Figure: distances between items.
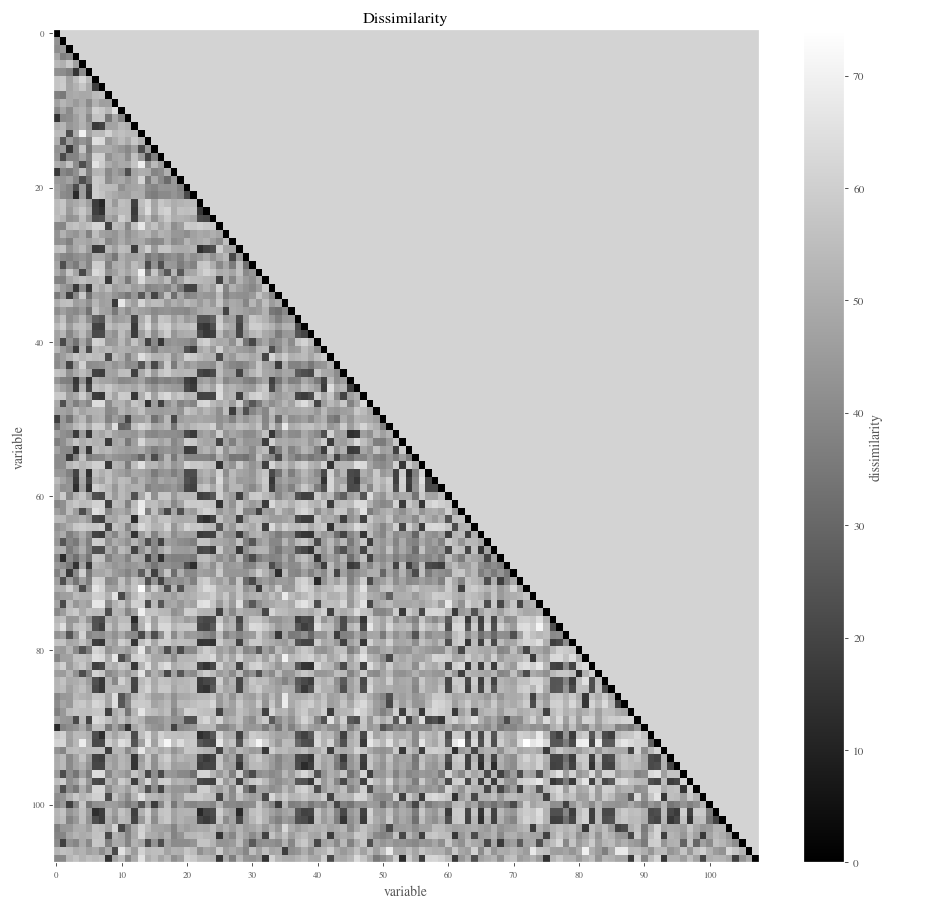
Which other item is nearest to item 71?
40
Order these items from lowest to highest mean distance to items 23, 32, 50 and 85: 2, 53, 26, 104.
53, 104, 2, 26
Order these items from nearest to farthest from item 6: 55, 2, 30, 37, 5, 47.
47, 37, 55, 2, 5, 30
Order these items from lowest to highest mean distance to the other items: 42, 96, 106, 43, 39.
39, 43, 96, 42, 106
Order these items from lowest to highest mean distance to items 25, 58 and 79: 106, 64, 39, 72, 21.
39, 21, 64, 106, 72
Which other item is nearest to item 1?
68
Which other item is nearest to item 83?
80
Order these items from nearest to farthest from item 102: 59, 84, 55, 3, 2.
84, 55, 2, 3, 59
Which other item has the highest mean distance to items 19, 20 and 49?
92
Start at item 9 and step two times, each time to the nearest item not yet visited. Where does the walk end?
106
